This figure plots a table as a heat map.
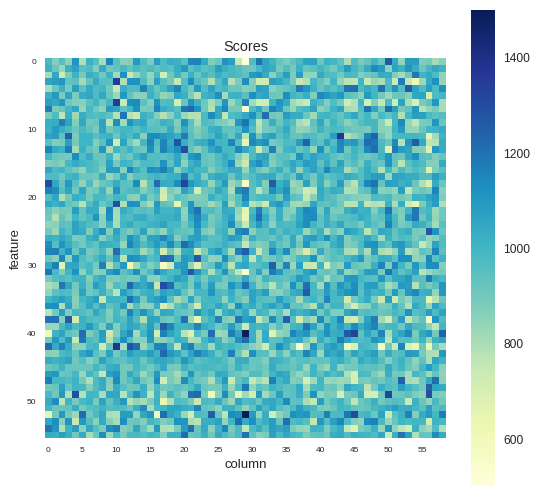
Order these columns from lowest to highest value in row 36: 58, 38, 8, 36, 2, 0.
2, 38, 36, 58, 8, 0
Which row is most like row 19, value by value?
28
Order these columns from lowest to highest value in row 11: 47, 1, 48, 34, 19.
34, 19, 1, 47, 48
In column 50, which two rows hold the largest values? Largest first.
49, 0
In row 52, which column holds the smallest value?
16
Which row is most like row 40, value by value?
52
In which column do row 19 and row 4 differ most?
53
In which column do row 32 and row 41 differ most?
56
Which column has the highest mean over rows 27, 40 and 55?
29
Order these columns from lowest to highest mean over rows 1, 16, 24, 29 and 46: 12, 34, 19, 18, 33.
19, 33, 34, 18, 12
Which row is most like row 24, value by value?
15
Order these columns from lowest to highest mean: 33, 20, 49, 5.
49, 5, 33, 20
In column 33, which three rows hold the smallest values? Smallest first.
40, 52, 33
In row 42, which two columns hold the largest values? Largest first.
10, 12
